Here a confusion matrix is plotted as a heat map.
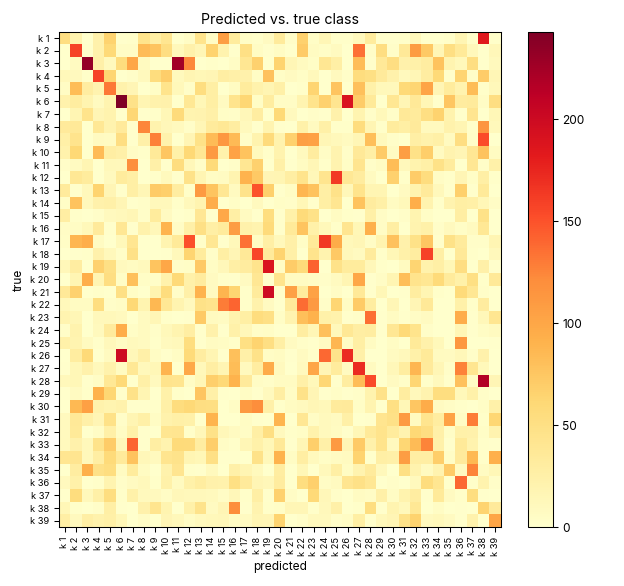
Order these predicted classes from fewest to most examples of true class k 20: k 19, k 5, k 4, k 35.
k 19, k 4, k 35, k 5
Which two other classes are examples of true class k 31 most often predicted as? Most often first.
k 37, k 35
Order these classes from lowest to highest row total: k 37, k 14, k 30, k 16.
k 37, k 14, k 16, k 30
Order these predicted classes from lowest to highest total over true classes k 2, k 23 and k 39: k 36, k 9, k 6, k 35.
k 6, k 35, k 9, k 36
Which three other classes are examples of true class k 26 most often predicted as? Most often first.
k 6, k 24, k 16
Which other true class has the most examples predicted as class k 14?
k 10
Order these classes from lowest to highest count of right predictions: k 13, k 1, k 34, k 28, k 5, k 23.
k 1, k 34, k 23, k 13, k 5, k 28
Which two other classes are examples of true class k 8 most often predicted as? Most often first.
k 38, k 27
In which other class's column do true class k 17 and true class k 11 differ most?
k 24
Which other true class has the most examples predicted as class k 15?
k 22
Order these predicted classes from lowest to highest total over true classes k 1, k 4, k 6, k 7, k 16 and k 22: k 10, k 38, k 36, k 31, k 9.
k 31, k 36, k 9, k 10, k 38
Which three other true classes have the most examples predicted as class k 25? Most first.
k 12, k 33, k 17
